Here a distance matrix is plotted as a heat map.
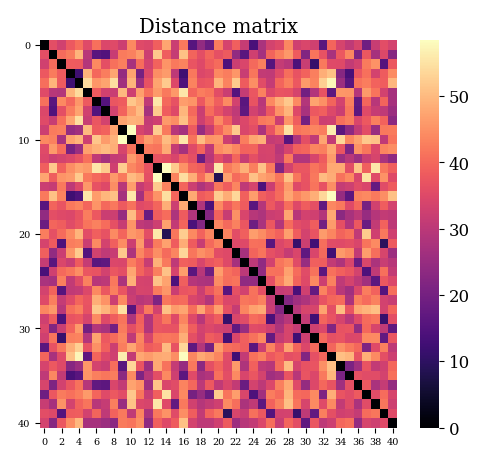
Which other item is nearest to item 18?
12
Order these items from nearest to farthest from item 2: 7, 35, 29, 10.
29, 10, 35, 7
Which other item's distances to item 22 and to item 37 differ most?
33
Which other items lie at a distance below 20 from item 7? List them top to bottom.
1, 6, 23, 36
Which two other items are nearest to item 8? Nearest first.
30, 40
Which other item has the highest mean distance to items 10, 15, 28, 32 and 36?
16
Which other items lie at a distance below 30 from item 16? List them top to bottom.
3, 4, 9, 11, 34, 35
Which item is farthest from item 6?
13
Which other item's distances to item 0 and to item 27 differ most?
24
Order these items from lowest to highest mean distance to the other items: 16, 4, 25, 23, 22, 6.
23, 25, 22, 6, 4, 16
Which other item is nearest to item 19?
17
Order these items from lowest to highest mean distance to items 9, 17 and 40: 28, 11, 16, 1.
1, 11, 16, 28
